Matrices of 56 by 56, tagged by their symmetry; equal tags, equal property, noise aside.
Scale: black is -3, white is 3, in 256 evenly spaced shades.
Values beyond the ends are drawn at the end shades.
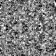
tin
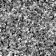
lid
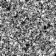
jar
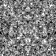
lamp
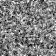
lid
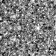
tin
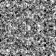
tin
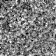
jar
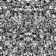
lamp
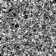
jar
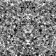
lamp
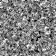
jar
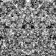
lamp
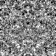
lamp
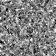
lid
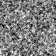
lid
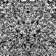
lamp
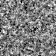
lid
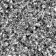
jar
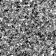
lid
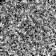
jar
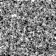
lid
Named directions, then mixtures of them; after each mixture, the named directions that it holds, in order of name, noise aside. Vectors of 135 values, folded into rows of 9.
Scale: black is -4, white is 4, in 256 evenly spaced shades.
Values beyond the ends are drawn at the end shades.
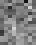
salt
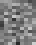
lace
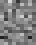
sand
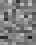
sand.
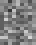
lace, sand.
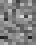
sand.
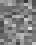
lace, salt, sand.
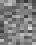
lace, salt, sand.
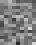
lace, sand.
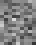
lace.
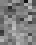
salt.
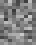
salt, sand.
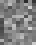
lace, salt, sand.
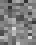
lace, salt, sand.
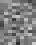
lace.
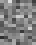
lace, sand.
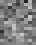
salt, sand.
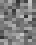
salt, sand.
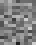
lace, sand.
